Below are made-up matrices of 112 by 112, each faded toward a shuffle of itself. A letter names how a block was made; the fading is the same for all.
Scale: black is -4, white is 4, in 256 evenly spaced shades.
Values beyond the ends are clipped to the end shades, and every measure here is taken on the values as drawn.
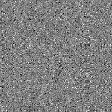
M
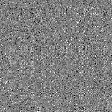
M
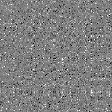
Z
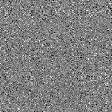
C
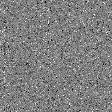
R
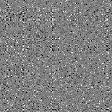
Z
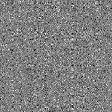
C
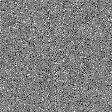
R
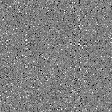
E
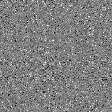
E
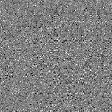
C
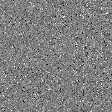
R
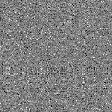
C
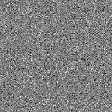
M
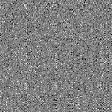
M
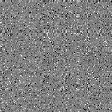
Z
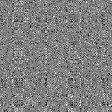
Z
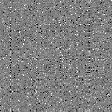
Z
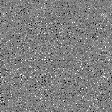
E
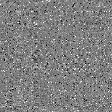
E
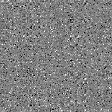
E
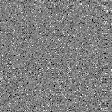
E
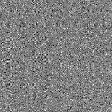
M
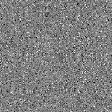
M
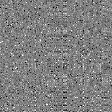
Z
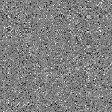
E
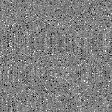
E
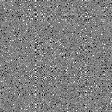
Z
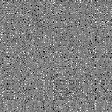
Z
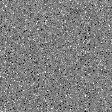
R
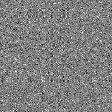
C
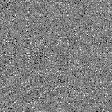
M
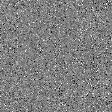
R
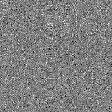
C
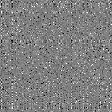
Z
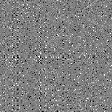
Z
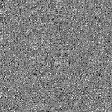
C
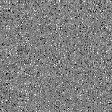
E
